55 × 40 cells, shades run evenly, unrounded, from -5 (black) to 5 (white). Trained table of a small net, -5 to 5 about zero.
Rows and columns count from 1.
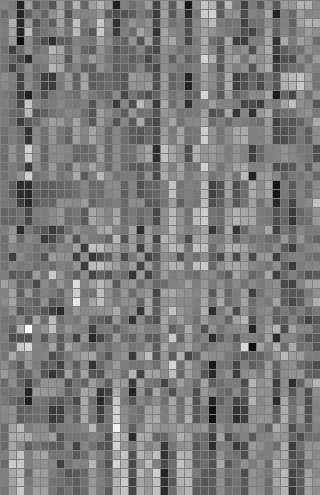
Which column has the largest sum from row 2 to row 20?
26
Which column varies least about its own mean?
1
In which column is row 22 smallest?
35
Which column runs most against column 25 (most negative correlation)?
11
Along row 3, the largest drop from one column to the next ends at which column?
3
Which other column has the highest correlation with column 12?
23
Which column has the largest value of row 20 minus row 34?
4
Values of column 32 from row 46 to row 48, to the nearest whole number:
1 1 1
